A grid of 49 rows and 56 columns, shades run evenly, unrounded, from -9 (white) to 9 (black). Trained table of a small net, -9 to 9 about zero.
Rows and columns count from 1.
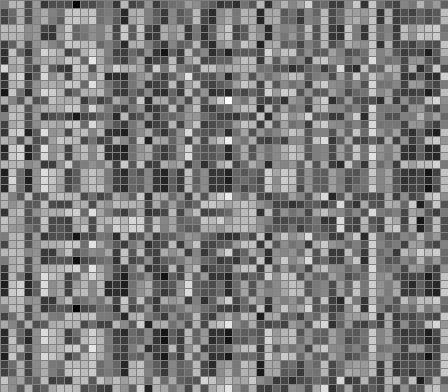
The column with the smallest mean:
47
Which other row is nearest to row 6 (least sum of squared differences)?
2
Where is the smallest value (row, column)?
13, 29
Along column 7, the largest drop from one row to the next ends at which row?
22
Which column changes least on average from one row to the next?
5
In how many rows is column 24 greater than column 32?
29
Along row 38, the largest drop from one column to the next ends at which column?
44
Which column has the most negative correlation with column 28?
36
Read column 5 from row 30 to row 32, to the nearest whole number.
-2 -1 -1
